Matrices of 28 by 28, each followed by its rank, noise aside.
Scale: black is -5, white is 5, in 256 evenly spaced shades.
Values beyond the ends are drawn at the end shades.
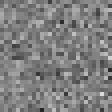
seven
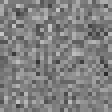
seven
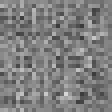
four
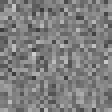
six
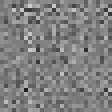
four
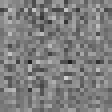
four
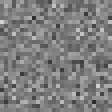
six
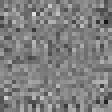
six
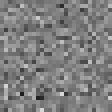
five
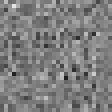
five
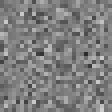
six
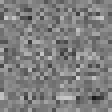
four
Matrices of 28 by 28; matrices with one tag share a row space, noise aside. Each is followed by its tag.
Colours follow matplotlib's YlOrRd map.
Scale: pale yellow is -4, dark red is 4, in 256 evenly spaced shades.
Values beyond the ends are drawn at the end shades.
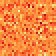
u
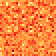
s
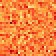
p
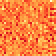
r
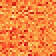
p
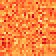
u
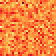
s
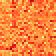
p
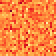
p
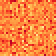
p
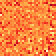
r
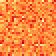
s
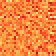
r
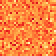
r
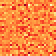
p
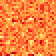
s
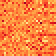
u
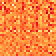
r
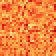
p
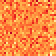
r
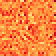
p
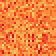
u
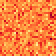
r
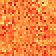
u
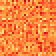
u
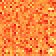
r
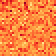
p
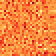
u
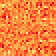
u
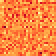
u
